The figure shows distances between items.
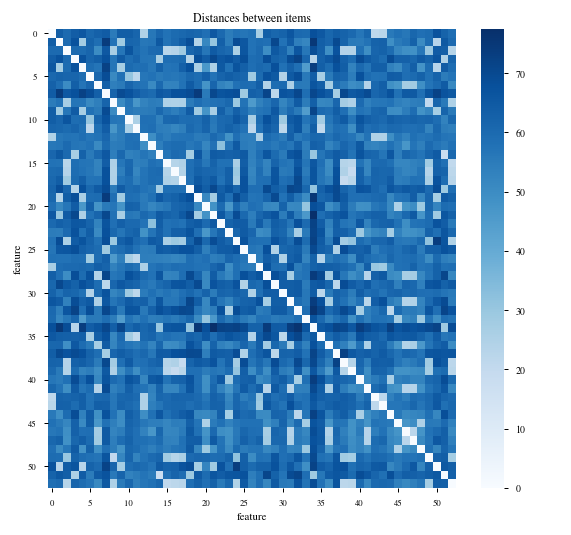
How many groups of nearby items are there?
10
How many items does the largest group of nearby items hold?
10
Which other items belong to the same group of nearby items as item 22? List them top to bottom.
13
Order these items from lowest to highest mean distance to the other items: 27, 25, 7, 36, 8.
8, 36, 27, 25, 7
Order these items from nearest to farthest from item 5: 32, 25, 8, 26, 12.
26, 8, 12, 25, 32
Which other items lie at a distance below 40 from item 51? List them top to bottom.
3, 14, 18, 34
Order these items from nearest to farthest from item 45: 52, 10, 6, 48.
48, 6, 52, 10
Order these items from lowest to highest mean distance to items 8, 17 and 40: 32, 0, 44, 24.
24, 44, 32, 0
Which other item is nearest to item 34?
3
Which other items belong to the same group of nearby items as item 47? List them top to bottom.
6, 28, 31, 36, 41, 46
